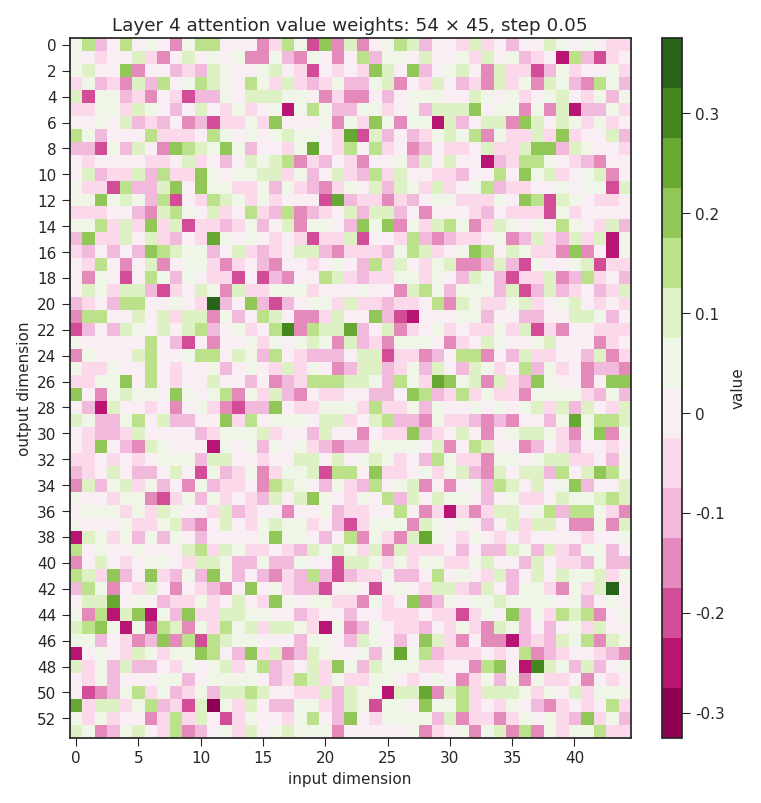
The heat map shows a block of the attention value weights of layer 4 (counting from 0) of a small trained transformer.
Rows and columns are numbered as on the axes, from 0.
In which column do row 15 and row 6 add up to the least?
29
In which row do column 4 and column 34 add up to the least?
18
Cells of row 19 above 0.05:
10
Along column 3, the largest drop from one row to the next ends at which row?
44
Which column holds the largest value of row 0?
20
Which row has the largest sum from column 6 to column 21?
22
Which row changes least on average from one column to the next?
32
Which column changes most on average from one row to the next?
36
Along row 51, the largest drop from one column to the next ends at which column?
11
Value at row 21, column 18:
-0.15
